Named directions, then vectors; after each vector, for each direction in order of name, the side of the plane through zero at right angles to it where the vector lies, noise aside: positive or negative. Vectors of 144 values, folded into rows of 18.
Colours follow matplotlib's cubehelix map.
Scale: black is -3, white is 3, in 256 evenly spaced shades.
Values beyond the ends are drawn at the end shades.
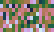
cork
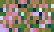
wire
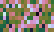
negative, negative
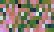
positive, positive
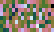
positive, negative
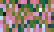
positive, positive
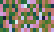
positive, negative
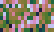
negative, negative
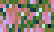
positive, positive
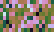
negative, negative
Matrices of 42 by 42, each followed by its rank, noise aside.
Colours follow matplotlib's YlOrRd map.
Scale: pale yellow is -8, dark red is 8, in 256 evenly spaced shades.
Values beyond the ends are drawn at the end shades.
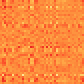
three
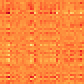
two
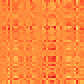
two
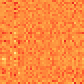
five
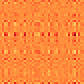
one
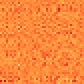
four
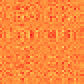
four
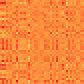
two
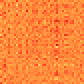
four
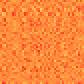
five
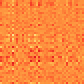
two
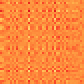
one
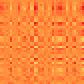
one
